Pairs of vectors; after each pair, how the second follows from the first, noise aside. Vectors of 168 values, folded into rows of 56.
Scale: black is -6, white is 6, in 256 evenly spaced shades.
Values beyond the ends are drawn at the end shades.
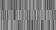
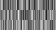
wrapped around, scaled up.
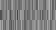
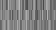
wrapped around.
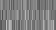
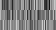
reversed, negated, scaled up.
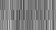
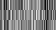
reversed, negated, scaled up.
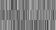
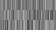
wrapped around.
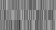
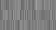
reversed, negated, shrunk.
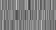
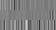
reversed, negated, partly zeroed.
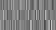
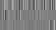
wrapped around, negated, partly zeroed.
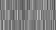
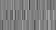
wrapped around, negated, partly zeroed.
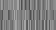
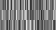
reversed, negated, scaled up.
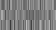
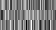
negated, scaled up.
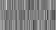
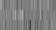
wrapped around, negated, partly zeroed.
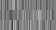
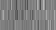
reversed, negated, partly zeroed.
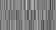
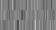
wrapped around, negated, partly zeroed.
